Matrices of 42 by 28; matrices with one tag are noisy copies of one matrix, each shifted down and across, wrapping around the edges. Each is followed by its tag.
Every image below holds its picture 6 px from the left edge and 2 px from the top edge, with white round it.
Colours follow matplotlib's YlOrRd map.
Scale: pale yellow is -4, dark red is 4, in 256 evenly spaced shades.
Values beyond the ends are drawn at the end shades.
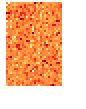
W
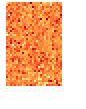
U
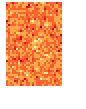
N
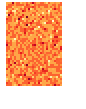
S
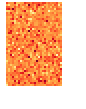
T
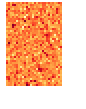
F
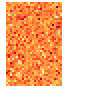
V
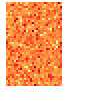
S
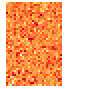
F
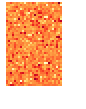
W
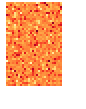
V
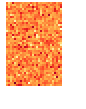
V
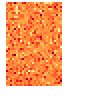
T
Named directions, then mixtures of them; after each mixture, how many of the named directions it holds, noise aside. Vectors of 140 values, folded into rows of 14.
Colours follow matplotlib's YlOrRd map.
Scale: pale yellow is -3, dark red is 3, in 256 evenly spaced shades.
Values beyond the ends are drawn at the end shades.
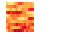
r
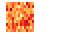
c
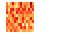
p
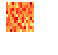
one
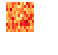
one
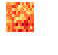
three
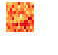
two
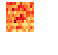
three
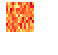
two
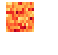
two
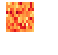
two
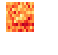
three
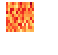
one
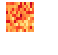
three
